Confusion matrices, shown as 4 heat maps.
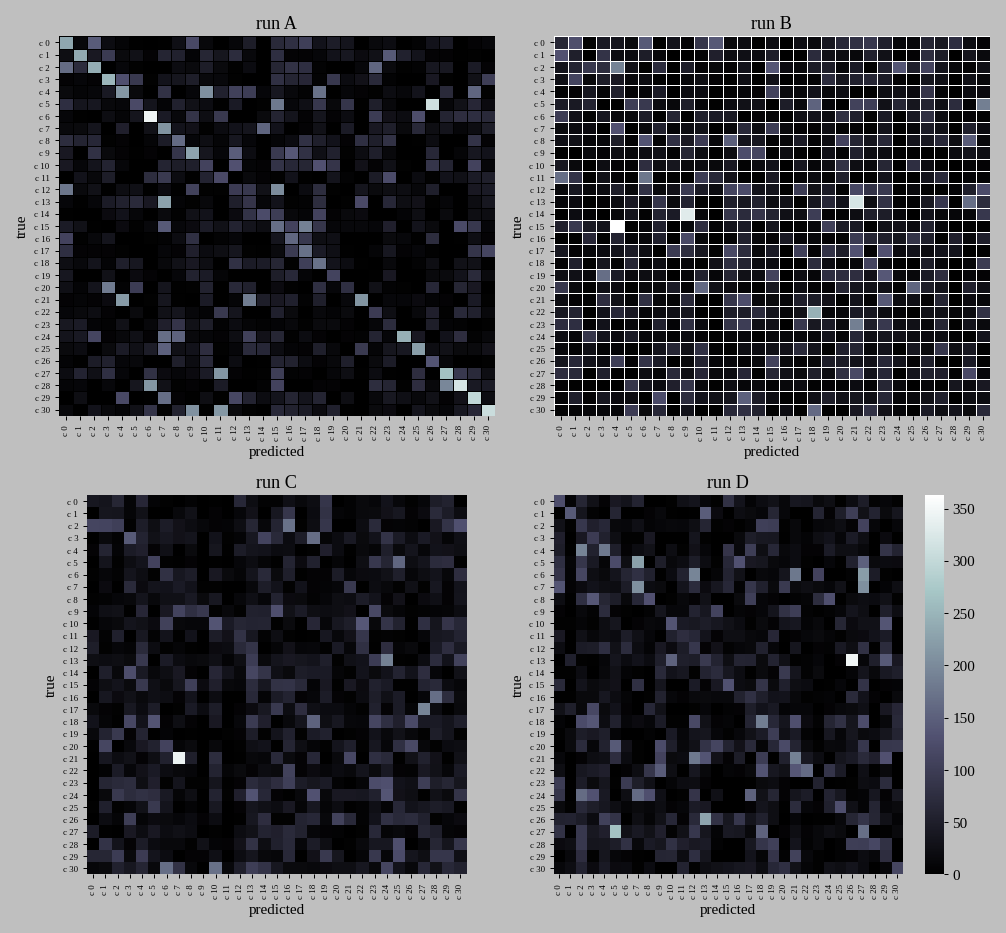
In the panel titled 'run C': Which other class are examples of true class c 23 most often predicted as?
c 24
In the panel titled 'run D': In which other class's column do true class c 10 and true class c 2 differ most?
c 29
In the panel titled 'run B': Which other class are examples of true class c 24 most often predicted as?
c 2
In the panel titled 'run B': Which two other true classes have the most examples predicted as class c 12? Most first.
c 8, c 17
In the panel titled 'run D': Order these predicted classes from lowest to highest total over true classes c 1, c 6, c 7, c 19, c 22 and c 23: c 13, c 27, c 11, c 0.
c 11, c 13, c 0, c 27
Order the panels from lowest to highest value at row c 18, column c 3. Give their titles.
run A, run B, run C, run D
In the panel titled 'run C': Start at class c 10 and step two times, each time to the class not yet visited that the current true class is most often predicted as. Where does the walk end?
c 16
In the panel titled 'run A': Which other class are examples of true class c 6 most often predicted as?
c 25
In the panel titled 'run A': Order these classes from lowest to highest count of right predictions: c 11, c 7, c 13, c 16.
c 13, c 11, c 16, c 7
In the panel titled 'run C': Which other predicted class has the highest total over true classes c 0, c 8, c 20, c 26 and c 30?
c 6
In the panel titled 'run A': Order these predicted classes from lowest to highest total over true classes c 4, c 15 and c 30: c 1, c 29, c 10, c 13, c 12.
c 1, c 13, c 12, c 10, c 29
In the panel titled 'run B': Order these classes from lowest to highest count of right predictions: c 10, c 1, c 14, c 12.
c 10, c 1, c 14, c 12
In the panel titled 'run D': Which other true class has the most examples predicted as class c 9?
c 22
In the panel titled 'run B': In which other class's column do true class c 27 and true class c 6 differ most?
c 29
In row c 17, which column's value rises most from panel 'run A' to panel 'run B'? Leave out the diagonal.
c 21
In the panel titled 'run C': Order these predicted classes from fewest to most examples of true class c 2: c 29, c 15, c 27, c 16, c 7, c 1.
c 27, c 7, c 15, c 29, c 1, c 16
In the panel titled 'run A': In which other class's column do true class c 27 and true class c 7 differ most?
c 11
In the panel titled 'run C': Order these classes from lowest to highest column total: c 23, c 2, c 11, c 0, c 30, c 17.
c 11, c 0, c 17, c 2, c 30, c 23
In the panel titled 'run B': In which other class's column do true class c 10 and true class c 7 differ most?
c 4
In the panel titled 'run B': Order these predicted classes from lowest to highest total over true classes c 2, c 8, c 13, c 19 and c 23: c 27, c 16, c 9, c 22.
c 16, c 22, c 9, c 27
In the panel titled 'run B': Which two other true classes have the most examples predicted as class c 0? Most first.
c 11, c 1
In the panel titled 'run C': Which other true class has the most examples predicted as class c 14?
c 3
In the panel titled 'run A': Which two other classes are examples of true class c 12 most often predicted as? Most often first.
c 15, c 0
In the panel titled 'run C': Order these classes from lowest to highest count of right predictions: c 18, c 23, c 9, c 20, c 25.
c 20, c 25, c 9, c 23, c 18
